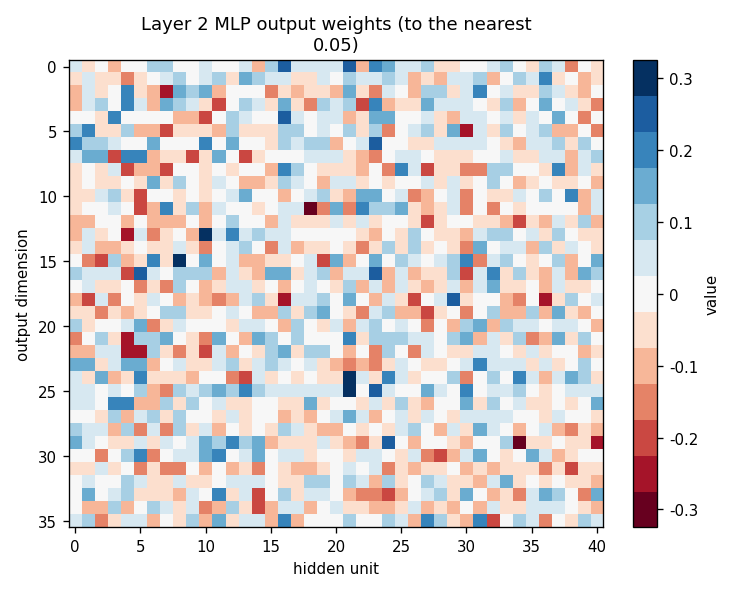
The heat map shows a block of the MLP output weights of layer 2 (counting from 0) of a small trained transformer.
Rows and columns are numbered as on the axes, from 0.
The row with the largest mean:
25
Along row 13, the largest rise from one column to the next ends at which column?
10
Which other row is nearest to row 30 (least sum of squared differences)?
20
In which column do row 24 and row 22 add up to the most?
24
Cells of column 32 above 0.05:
8
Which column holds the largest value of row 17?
32
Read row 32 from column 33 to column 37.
0.15 -0.05 0 -0.05 0
